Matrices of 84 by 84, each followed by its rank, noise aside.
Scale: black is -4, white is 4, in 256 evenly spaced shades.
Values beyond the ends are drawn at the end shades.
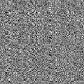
seven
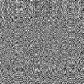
six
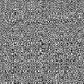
seven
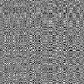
three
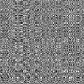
four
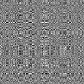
three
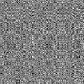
seven
